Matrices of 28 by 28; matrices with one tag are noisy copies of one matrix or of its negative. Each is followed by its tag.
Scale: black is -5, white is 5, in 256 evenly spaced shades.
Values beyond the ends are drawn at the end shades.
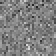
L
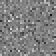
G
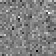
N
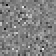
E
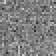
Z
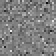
G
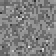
E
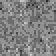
L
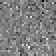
L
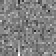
Z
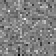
Z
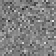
G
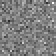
G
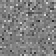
G
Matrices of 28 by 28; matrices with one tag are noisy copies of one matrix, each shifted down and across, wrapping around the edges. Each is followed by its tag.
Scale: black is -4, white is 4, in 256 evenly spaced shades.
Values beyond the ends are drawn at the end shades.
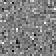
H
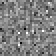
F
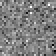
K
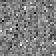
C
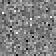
H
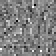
F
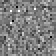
F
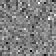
C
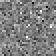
C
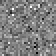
K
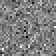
K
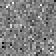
C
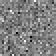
C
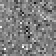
K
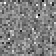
F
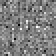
F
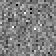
C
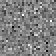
H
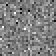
C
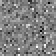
K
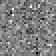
K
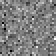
K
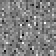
F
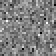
F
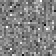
F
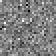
K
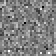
F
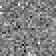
K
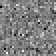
F
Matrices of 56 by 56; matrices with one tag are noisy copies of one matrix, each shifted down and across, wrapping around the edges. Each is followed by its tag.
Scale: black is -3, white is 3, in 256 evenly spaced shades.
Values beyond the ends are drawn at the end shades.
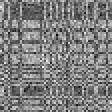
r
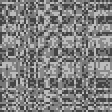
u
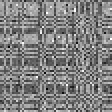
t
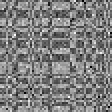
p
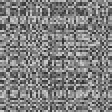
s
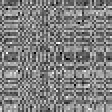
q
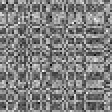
p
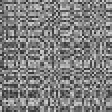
s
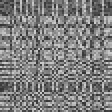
r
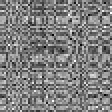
s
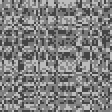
p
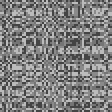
s
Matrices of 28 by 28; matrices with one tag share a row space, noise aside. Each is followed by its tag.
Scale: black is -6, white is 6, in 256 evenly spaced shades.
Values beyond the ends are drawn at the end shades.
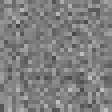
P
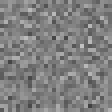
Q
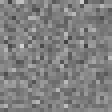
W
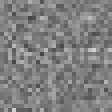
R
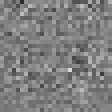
P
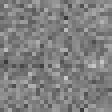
W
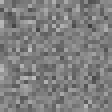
Q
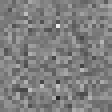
P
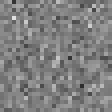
P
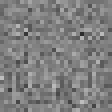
P
